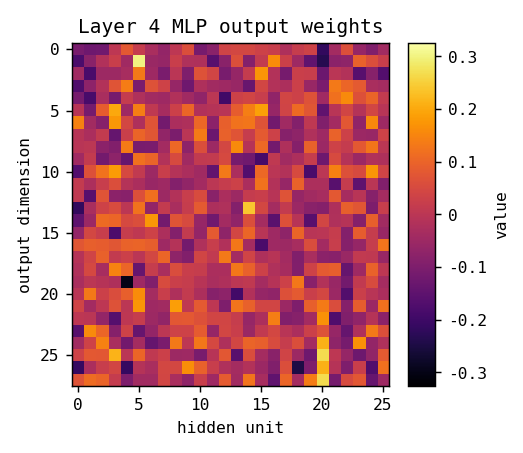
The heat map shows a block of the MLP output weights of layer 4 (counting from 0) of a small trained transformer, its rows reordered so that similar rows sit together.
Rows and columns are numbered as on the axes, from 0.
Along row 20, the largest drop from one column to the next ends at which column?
6
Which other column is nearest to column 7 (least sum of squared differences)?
17
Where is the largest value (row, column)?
1, 5
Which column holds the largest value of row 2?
15
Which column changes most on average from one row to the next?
3
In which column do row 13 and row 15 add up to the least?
0
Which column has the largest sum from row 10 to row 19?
2
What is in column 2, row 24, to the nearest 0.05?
0.15
